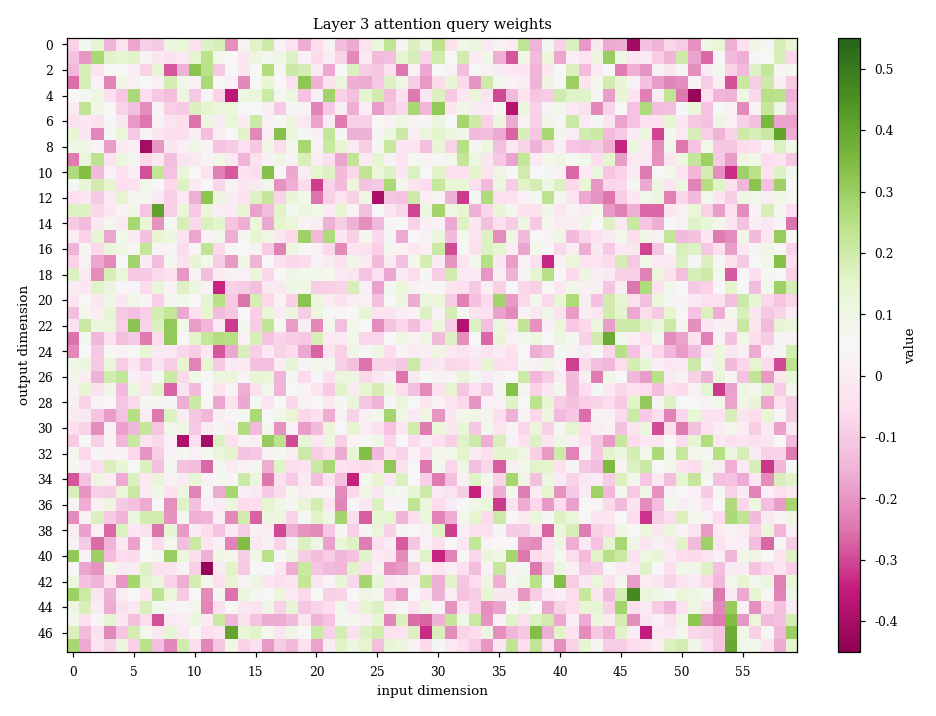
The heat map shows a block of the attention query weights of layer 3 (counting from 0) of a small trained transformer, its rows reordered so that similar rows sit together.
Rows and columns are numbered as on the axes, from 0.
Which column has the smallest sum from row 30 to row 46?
11
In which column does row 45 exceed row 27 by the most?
54
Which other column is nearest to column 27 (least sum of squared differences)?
43
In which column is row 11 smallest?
20
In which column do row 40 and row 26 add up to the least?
27
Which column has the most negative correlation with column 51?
16
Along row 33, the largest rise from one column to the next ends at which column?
44
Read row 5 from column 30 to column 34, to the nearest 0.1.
0.3 0 0.1 0 0
